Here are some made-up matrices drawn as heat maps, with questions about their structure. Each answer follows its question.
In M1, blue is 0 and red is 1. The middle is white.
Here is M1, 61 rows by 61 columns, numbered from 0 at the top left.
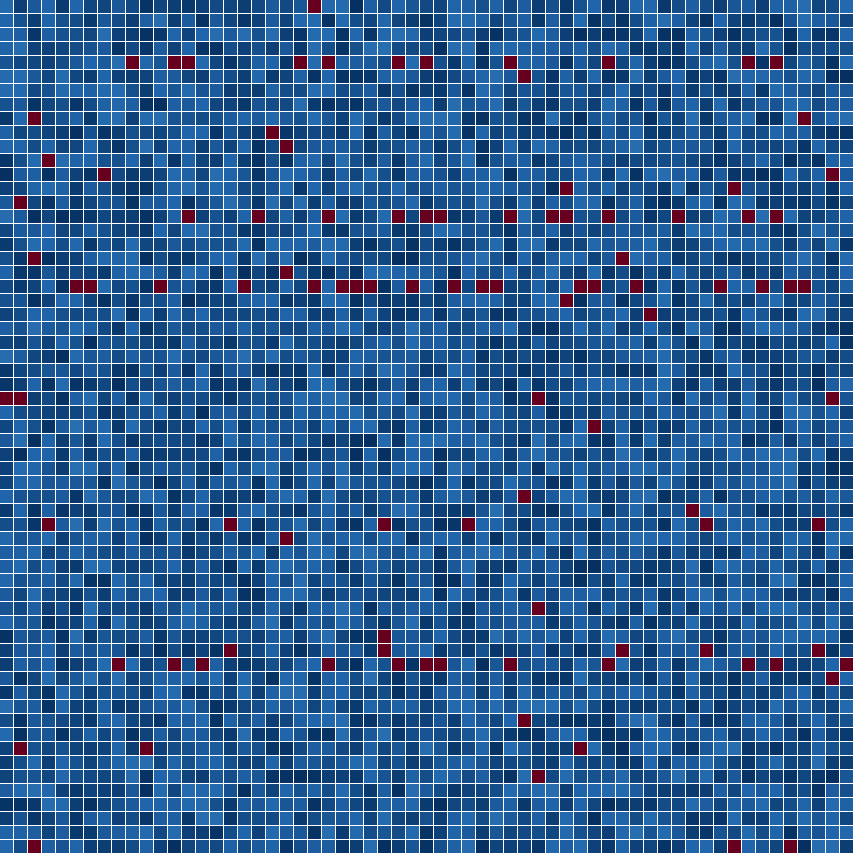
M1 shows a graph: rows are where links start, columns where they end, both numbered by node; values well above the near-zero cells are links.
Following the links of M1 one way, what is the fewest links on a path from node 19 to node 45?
2
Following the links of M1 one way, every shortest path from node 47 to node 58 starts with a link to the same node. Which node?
node 28
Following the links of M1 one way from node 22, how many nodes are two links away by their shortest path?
5
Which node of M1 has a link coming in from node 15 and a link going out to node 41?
node 53
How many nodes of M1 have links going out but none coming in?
3
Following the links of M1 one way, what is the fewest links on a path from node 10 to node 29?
2
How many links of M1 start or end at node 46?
6
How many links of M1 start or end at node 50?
2
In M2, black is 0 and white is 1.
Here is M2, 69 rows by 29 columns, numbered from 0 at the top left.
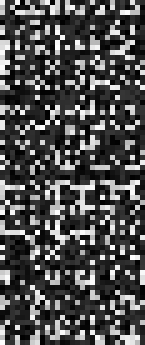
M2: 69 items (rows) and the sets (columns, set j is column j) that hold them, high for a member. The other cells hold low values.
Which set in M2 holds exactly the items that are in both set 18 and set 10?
17
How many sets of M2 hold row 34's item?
1
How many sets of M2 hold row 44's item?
10
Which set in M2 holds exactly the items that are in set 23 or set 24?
7
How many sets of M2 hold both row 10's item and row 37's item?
6
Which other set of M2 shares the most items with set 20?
0
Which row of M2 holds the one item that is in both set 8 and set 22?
0
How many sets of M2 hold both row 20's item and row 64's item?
1
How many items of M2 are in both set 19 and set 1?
2
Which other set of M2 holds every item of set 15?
11
